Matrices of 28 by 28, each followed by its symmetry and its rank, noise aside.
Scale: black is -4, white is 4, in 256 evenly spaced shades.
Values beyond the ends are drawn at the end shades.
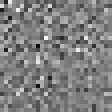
antisymmetric, rank six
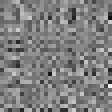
no symmetry, rank four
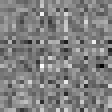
no symmetry, rank three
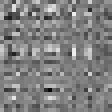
no symmetry, rank four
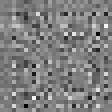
antisymmetric, rank four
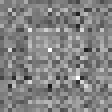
symmetric, rank three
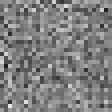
antisymmetric, rank six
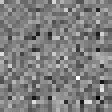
symmetric, rank six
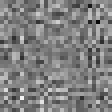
antisymmetric, rank four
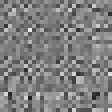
symmetric, rank three
